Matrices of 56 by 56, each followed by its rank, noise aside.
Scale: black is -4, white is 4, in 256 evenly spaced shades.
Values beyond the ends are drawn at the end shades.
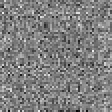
eight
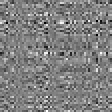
four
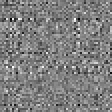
five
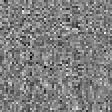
seven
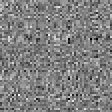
eight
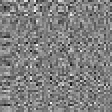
four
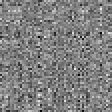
seven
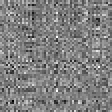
five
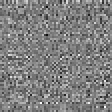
six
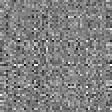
six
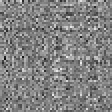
eight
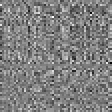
five
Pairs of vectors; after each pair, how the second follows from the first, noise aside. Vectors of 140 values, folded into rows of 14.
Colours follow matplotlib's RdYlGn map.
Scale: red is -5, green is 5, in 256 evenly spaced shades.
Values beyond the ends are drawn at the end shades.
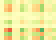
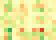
sign-scrambled.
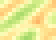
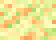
sign-scrambled.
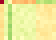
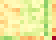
reversed.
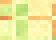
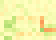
wrapped around, partly zeroed.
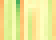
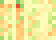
sign-scrambled.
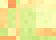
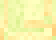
wrapped around, shrunk.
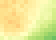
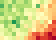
negated, scaled up.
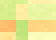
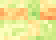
reversed.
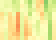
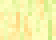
shrunk.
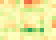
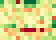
negated, scaled up.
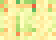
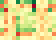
scaled up.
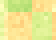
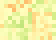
negated, partly zeroed.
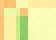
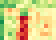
negated, scaled up.
